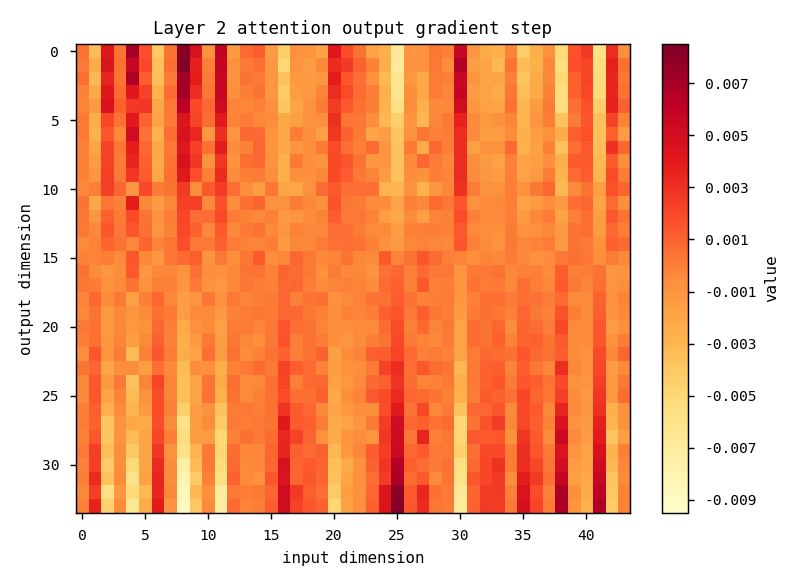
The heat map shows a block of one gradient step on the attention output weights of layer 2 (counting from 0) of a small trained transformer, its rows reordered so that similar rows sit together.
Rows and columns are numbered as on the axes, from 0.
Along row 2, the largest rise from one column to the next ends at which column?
42
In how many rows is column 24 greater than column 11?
19
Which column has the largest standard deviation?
8
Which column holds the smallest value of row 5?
25
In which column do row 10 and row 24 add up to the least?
4
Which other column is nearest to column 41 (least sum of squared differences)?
38
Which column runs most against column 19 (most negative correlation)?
13
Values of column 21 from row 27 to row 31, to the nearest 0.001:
-0.002 -0.001 -0.001 -0.002 -0.002
